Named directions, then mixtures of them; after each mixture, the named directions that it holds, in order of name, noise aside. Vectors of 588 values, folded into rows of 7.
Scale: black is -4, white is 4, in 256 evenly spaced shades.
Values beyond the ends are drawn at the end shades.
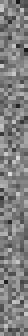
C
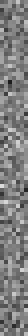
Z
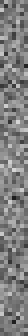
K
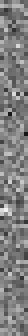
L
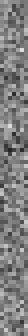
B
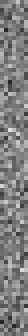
Z.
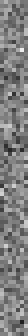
B.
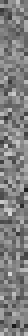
L, Z.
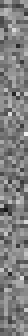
L.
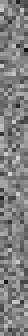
C.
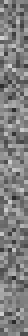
B, K.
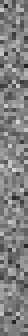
K.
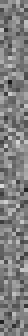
Z.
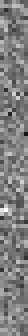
L.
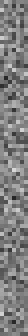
B, K.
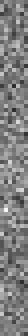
K, L.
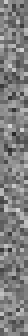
B, K.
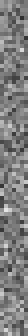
B, L.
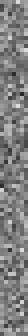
B, C.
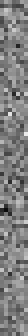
L.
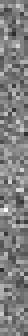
K, L.
